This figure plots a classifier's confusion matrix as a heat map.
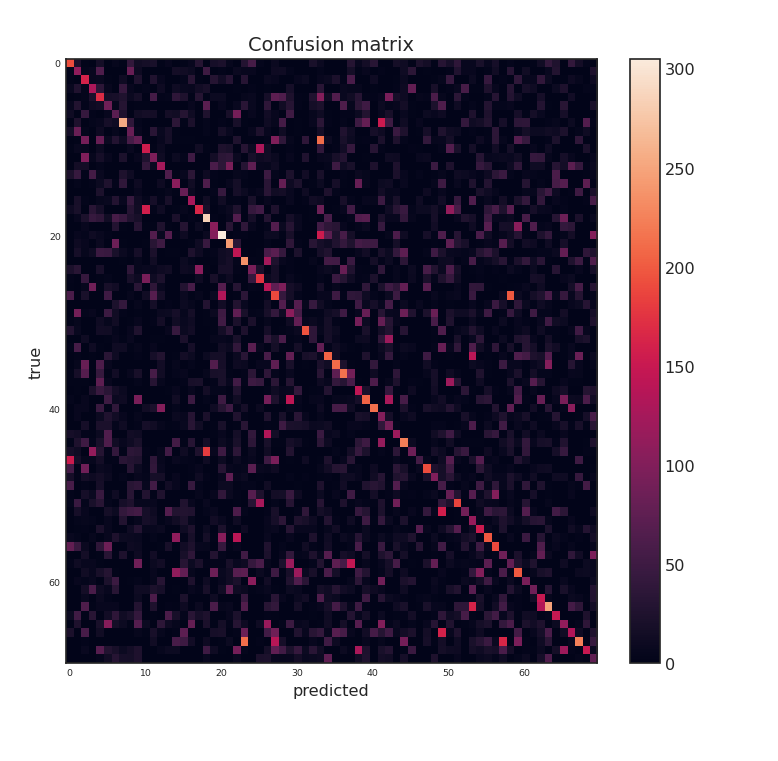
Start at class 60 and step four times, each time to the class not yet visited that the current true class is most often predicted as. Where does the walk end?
25
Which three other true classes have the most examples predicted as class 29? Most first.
39, 58, 34
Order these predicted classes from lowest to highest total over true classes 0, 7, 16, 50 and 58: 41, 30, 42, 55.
30, 42, 55, 41
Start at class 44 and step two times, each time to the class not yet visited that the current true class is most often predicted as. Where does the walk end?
69
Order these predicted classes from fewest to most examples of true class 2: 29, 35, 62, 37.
29, 35, 62, 37
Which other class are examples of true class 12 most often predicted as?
21
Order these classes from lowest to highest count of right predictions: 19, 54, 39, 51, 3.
19, 3, 54, 51, 39
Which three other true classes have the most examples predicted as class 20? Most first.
27, 55, 26
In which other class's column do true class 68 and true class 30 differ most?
65
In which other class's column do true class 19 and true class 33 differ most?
59
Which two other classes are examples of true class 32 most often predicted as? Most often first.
42, 28
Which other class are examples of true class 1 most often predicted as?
8
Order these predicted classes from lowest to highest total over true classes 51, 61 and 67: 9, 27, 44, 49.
9, 49, 44, 27
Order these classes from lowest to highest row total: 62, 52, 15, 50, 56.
15, 62, 50, 56, 52
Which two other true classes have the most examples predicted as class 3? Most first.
45, 26
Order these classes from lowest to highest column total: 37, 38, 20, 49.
37, 49, 38, 20
